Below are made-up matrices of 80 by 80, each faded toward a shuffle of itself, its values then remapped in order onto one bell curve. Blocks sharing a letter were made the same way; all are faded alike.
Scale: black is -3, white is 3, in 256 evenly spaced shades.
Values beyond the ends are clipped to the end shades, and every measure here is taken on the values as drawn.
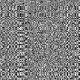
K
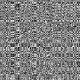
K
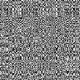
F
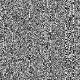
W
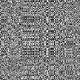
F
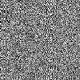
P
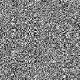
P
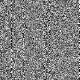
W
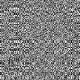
F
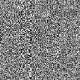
P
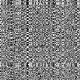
K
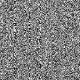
W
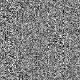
W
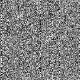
W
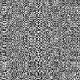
F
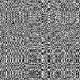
K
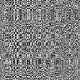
K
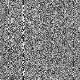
W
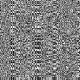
F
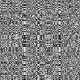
K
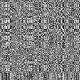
K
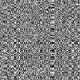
K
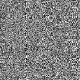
P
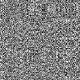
P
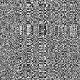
F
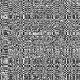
K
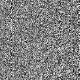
W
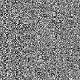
P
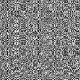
F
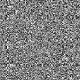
P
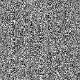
W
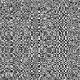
K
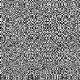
F
